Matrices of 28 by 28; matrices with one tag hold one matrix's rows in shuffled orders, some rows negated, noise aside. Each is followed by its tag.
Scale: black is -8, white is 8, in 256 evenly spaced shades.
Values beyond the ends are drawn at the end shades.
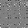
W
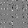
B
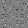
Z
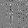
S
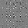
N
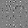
N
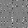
B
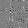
S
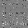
Z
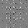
N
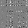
S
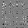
Z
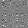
Z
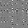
B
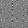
B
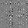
S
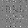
N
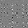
B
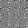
W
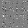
Z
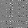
S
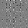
N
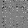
Z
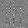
N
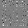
Z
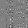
S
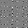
B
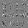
Z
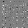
Z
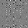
N
